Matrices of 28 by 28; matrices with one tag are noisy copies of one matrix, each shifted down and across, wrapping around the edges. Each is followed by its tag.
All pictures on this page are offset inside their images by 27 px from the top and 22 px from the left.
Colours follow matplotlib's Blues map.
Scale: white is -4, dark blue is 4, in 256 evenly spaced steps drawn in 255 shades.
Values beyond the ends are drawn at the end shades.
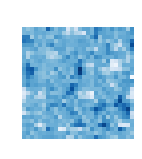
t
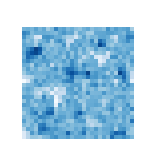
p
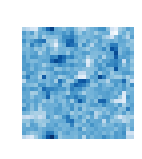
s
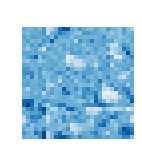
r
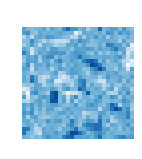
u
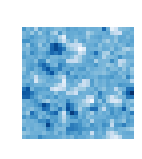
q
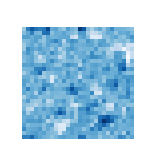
p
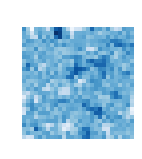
u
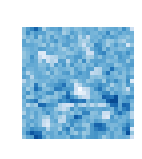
r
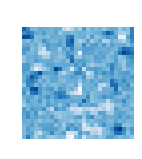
s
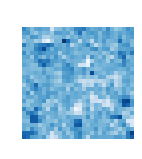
s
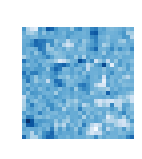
s
